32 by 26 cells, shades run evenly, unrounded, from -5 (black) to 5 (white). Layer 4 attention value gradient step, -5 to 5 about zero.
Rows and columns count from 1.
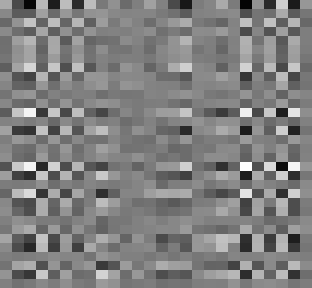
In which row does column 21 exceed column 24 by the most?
19
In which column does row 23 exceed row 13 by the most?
24
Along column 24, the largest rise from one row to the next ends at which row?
20
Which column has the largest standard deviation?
21
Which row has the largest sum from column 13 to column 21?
8
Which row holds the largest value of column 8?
1
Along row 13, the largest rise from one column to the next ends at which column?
25
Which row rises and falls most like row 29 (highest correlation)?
32
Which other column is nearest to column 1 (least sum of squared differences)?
18
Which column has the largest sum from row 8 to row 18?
9
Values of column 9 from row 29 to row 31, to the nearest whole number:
1 -3 3
